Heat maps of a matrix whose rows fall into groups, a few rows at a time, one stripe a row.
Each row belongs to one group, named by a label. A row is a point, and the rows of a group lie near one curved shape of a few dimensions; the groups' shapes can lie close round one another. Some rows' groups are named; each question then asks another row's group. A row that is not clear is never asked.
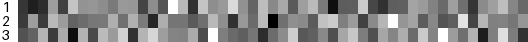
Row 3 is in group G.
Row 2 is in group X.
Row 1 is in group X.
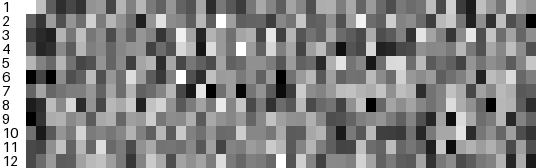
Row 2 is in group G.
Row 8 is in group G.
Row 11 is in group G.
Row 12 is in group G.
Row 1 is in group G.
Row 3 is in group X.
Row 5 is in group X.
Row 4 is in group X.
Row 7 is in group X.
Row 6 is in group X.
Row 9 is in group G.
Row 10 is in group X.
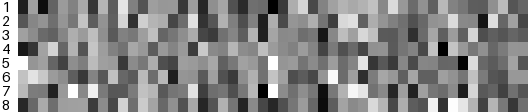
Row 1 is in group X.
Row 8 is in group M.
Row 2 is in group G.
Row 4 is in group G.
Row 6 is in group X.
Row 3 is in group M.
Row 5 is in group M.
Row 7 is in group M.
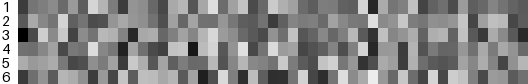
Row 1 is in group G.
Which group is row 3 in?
G
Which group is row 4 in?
G
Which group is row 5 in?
X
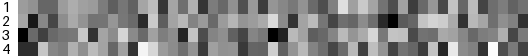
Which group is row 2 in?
X
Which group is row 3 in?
X
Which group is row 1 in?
M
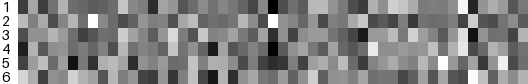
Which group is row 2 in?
M
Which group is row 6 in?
G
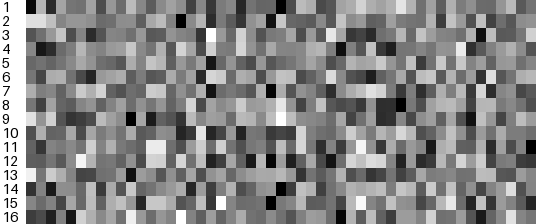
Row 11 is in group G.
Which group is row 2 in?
X
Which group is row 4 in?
X
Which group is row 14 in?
X
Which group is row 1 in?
X
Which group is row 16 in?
X
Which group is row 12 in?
M
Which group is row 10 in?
X
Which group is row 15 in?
G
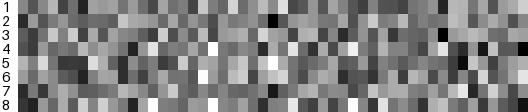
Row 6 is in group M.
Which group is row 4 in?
G
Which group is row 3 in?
G
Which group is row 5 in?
M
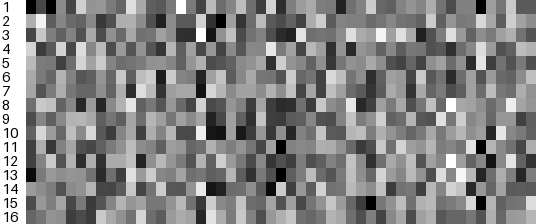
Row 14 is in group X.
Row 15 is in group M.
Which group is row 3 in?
X
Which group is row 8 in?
G
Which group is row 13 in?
M
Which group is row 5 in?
M
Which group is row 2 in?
G
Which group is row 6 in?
X
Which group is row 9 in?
M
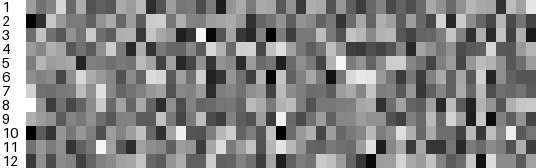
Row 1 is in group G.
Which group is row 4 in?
M
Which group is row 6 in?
M
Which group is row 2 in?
G
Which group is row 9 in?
X
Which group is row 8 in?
G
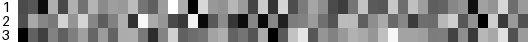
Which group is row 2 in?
G
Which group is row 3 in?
X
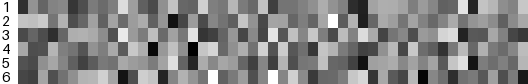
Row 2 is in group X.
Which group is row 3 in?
X
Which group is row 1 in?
M
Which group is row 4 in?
X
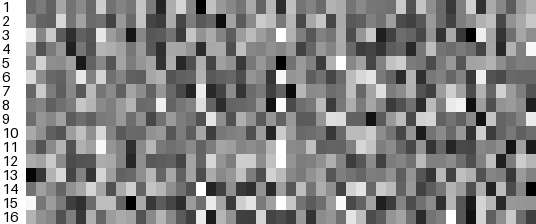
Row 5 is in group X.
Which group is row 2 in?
G
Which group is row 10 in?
M
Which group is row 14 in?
G
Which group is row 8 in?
X
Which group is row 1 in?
X
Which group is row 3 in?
M
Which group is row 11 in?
G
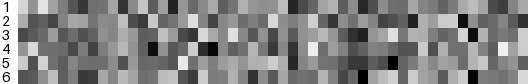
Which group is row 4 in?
G
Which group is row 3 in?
M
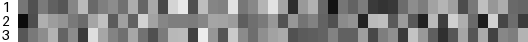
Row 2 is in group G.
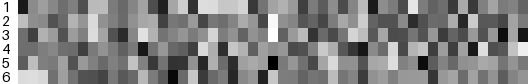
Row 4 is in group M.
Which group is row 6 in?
X
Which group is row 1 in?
G
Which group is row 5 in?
X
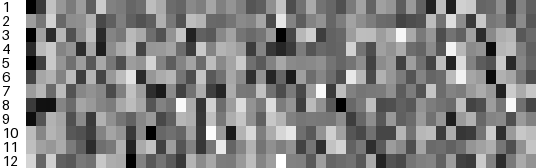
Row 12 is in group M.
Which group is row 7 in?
G
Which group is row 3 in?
X
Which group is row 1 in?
G
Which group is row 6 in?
G
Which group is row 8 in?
X
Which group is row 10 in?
M
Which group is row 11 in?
X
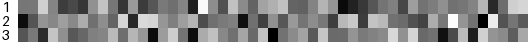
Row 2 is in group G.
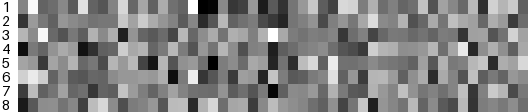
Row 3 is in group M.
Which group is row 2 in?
M
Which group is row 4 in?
M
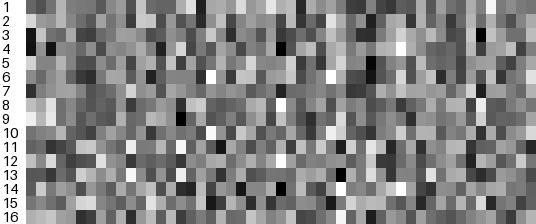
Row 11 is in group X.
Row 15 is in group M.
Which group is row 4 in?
X
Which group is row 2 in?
X
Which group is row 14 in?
X
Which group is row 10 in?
M
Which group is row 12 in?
M
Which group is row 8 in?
X
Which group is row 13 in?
X
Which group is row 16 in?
X
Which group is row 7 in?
M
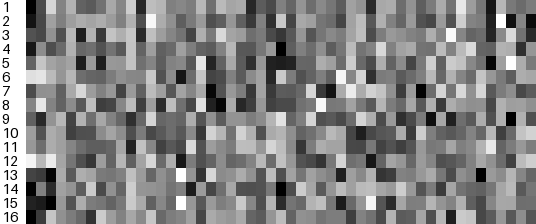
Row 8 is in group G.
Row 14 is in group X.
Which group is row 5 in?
G
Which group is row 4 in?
M
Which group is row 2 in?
G
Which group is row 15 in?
X
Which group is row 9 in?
G
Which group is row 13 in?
X
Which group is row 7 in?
M
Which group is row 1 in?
G
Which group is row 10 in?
M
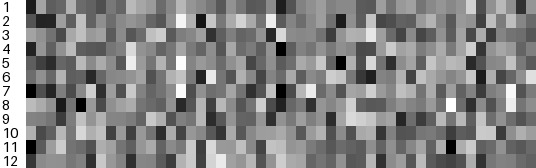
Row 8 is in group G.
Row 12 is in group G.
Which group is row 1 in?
M
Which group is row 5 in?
X
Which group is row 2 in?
X
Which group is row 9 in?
M
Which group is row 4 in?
M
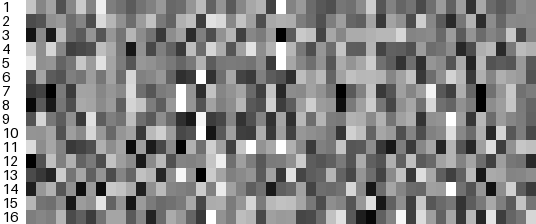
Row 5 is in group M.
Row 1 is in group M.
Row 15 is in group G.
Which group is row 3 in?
X
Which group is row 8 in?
X
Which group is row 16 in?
M
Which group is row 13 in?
X
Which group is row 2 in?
G
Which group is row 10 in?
G
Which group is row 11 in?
M
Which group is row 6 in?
X
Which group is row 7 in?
X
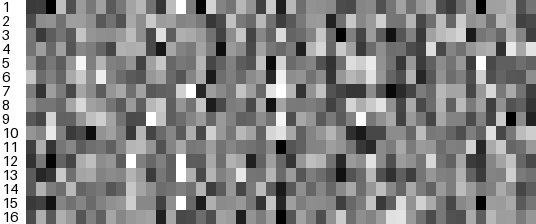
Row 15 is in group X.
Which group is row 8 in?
M
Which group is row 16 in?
X
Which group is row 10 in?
M
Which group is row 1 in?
X
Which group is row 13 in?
X
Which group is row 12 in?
X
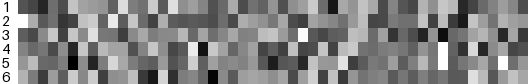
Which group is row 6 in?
G
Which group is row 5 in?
G
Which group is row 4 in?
G
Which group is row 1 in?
X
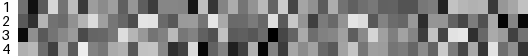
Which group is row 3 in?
M
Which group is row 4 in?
G
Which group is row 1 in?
G
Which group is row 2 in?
G
